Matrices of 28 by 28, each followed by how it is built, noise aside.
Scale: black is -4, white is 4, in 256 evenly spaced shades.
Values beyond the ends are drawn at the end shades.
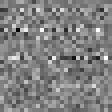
uneven rows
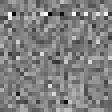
uneven rows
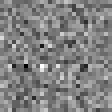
low rank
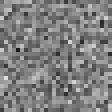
noise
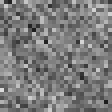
Toeplitz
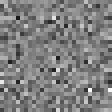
low rank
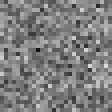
noise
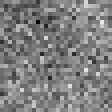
smooth
